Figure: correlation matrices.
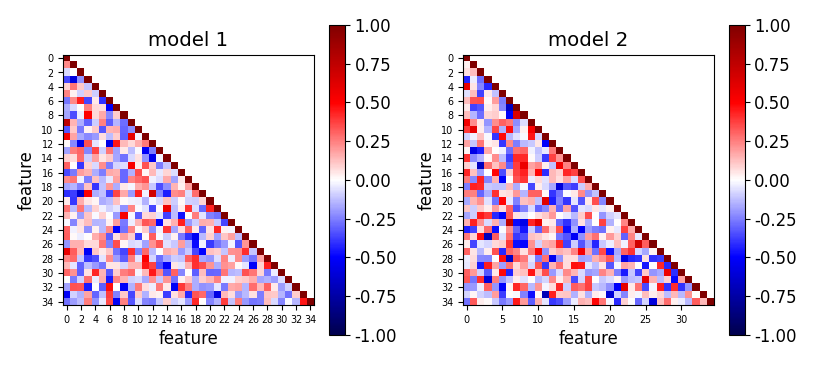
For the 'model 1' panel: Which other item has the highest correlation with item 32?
6
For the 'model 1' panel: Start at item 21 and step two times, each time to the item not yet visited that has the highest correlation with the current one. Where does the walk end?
24
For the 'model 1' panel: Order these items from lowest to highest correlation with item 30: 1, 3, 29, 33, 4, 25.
33, 29, 3, 1, 25, 4
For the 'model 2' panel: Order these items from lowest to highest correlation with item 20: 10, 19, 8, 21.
19, 10, 21, 8
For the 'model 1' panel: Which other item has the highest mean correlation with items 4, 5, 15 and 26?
30
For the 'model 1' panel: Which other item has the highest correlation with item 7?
12
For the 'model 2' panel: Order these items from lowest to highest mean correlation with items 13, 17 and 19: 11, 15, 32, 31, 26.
11, 26, 31, 15, 32
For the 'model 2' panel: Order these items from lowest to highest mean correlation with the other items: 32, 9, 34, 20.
20, 34, 32, 9
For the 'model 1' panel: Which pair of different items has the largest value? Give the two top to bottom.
0, 9
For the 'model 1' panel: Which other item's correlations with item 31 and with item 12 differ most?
14
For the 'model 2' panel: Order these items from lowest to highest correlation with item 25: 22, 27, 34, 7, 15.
15, 7, 22, 27, 34
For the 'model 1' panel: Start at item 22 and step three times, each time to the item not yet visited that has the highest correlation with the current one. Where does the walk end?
19
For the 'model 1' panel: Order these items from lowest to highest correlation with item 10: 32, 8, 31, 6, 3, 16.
8, 31, 3, 6, 32, 16
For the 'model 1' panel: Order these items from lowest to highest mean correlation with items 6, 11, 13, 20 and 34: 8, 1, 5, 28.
5, 8, 1, 28
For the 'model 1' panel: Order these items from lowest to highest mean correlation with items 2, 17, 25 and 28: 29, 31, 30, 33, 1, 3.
3, 33, 30, 31, 29, 1
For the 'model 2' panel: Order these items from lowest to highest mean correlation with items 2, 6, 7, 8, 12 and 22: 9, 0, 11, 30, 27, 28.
28, 30, 11, 9, 0, 27
